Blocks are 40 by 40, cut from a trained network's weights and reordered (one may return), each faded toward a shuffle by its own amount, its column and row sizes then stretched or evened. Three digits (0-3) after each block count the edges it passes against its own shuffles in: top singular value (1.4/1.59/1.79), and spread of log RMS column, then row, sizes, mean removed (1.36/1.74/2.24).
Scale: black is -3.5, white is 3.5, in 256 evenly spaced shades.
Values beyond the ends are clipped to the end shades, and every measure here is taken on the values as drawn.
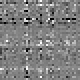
2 3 3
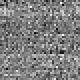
1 2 0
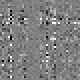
3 3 2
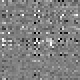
3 2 3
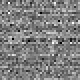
1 0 2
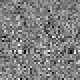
1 1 2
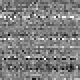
3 0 3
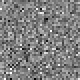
1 0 1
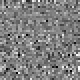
0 0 3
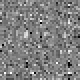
1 2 2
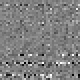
3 1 3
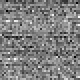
2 0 0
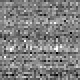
3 2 2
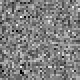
0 0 0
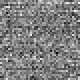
0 1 0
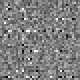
3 1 2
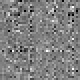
1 3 2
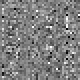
0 3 0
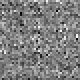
0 2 0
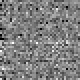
0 2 1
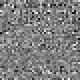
0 0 3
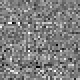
0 1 2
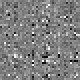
2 3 2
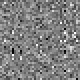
2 2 0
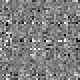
2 2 3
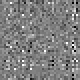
3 2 2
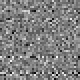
3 0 2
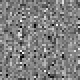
0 3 0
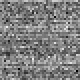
2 0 0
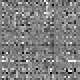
1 3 3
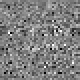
0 1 3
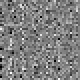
0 3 0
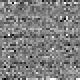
0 1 3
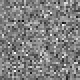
0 2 0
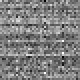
3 2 0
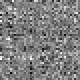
0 3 2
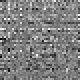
2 3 3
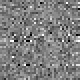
3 1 2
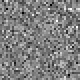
1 1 0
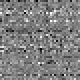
0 1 3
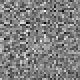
3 2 1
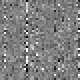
1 3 1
